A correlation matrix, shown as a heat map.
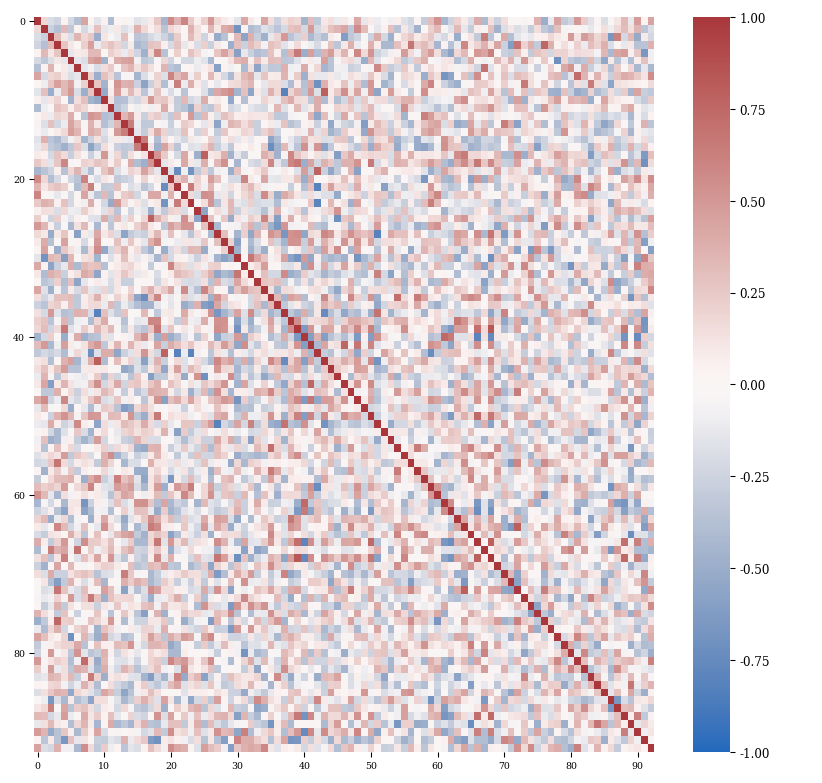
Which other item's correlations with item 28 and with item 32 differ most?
30
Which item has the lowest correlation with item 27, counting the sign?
51
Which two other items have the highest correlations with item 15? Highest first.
16, 61
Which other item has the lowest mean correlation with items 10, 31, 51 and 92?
29
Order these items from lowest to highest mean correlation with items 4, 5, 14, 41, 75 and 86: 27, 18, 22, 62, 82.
62, 82, 22, 27, 18
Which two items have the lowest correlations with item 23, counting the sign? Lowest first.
42, 19
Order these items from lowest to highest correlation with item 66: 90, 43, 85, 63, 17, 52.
52, 85, 17, 63, 43, 90
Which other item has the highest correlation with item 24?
45
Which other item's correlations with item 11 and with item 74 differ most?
55
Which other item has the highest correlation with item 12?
58
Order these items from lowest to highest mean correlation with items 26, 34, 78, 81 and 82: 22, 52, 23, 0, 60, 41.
52, 41, 23, 60, 0, 22
